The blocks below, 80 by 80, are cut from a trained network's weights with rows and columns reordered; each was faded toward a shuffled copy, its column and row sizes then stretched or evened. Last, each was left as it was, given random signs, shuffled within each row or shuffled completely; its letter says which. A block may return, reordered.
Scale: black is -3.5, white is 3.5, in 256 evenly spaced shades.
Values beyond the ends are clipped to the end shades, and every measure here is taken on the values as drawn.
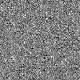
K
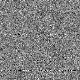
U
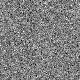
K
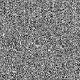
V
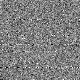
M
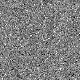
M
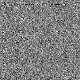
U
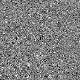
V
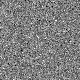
K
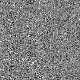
U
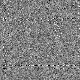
U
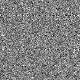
U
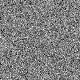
K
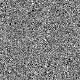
U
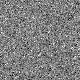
K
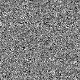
U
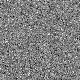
K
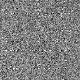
U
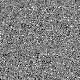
M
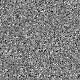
M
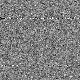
M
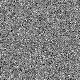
K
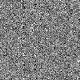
V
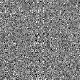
V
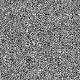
V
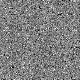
M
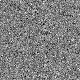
K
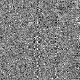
V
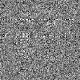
V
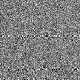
V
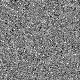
K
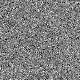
M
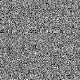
V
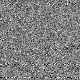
M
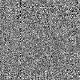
U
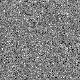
M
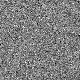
K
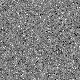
K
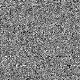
M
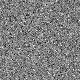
K
